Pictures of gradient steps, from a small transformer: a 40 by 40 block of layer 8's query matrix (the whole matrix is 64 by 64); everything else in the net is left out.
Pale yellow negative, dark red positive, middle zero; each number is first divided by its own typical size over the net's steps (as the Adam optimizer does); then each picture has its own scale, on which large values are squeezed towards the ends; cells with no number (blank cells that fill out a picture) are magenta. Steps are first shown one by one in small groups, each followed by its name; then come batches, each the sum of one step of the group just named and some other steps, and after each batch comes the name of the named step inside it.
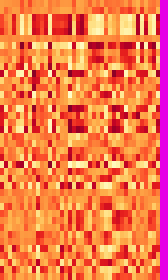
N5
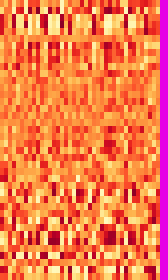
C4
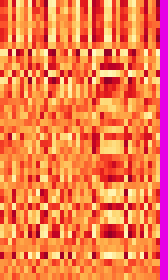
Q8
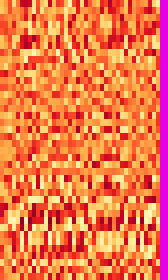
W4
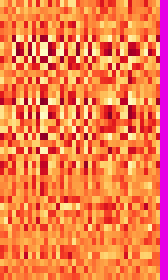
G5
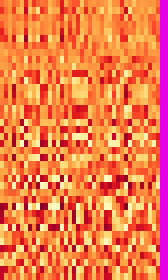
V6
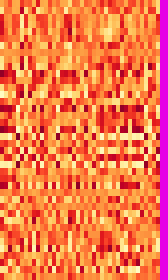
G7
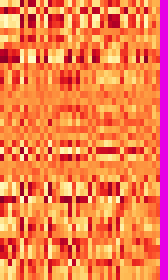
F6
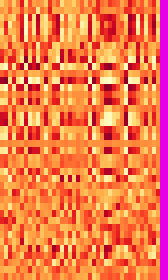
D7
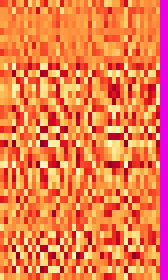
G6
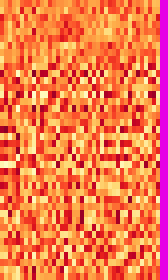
G7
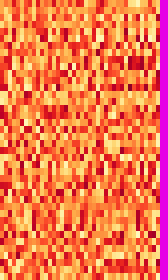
G6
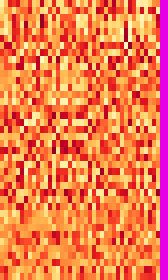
C4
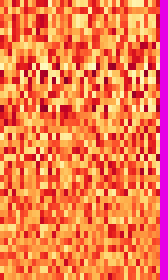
Q8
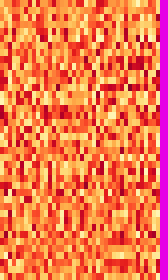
D7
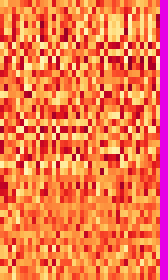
G7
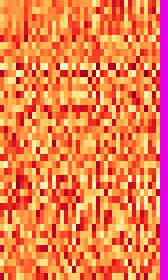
V6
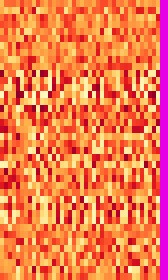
G7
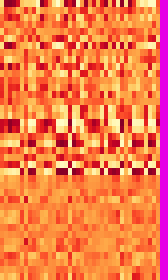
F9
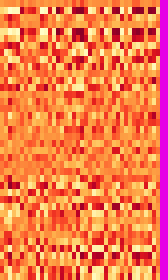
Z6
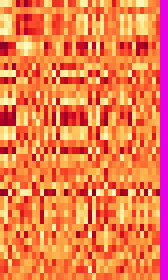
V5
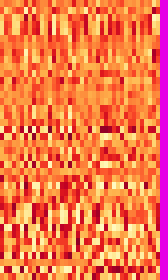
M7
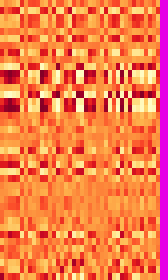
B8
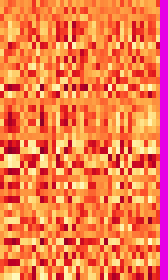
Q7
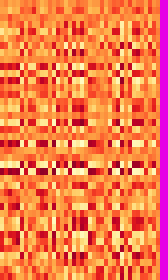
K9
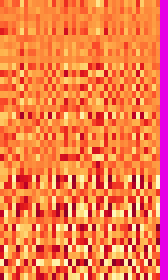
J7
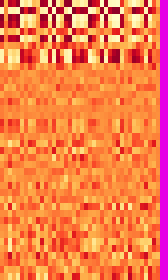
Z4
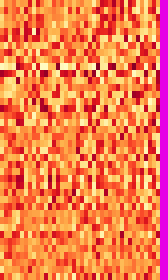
B8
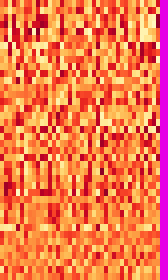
Z6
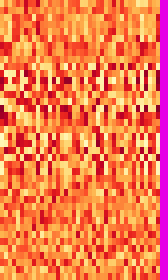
V5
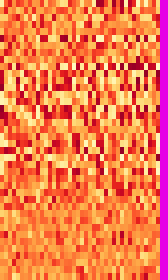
F9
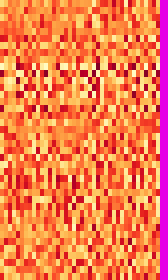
J7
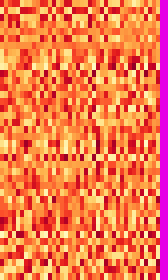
Z4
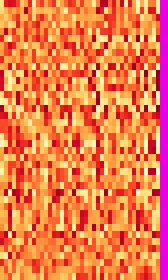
F9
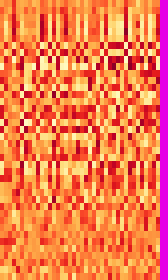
K9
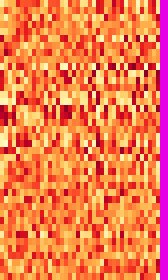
V5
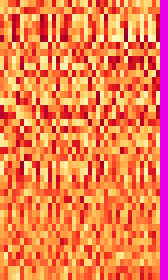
Z4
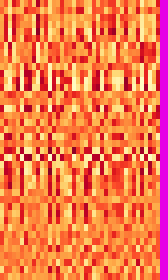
Z6
